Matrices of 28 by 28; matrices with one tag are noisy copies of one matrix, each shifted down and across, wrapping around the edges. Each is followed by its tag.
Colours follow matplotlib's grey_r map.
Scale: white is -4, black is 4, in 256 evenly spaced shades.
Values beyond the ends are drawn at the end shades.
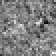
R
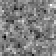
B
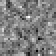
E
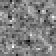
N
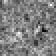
R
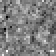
E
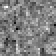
E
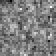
N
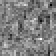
E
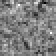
R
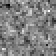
N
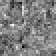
E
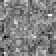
E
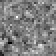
R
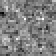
N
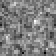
B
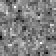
N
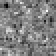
N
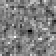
N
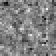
N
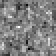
E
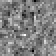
E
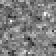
B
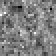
N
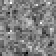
N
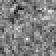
R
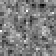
N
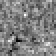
R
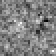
R
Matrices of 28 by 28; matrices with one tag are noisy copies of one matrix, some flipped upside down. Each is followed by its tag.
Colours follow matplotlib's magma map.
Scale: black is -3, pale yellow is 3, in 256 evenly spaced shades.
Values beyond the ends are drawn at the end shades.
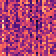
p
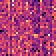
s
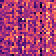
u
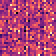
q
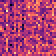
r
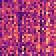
u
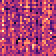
p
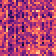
r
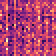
r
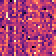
r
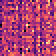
u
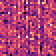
q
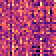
s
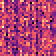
p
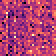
r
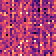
s
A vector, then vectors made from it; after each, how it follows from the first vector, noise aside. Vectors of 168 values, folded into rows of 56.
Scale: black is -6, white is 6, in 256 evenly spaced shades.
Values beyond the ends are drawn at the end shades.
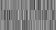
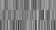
wrapped around.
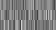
reversed, negated.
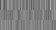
wrapped around, shrunk.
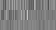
reversed, partly zeroed.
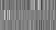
negated, partly zeroed.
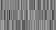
copied.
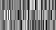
negated, scaled up.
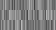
reversed, negated.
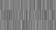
shrunk.
